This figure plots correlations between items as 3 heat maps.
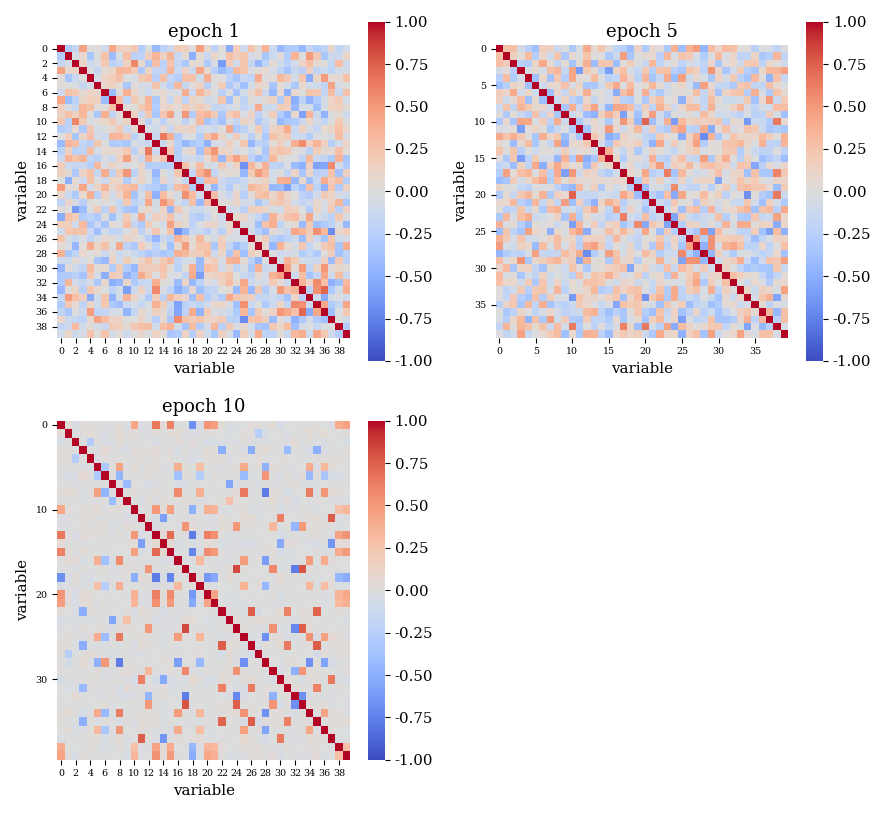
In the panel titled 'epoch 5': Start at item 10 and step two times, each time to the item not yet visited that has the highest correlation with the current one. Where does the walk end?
38
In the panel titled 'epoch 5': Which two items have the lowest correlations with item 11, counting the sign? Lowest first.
3, 29
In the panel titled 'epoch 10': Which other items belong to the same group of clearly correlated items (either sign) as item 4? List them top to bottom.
2
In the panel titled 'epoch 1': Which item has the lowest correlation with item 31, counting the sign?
19
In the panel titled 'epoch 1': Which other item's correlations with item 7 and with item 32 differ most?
35
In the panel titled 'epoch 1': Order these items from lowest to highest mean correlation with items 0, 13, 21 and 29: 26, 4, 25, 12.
26, 4, 25, 12
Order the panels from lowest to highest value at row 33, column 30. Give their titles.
epoch 5, epoch 10, epoch 1
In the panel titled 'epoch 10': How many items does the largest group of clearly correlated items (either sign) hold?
9
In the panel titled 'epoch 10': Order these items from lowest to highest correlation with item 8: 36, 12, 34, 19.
12, 19, 36, 34
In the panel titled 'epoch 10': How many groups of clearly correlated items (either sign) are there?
8
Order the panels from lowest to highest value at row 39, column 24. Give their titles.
epoch 1, epoch 10, epoch 5
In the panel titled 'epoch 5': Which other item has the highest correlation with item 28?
25
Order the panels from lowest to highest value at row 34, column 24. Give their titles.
epoch 10, epoch 1, epoch 5
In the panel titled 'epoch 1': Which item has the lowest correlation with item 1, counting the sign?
18
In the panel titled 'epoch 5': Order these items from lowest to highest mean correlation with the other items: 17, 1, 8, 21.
21, 1, 17, 8
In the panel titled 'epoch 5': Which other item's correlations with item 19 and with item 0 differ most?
27
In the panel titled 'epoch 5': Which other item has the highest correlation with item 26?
29
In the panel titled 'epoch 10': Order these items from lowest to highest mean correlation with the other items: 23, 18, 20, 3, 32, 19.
18, 32, 3, 23, 19, 20
